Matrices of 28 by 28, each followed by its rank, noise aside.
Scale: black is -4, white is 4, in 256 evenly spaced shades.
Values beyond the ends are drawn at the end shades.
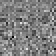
six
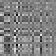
two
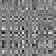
two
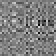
four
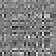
three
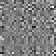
four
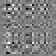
two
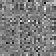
six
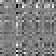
two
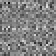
four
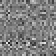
four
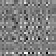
two
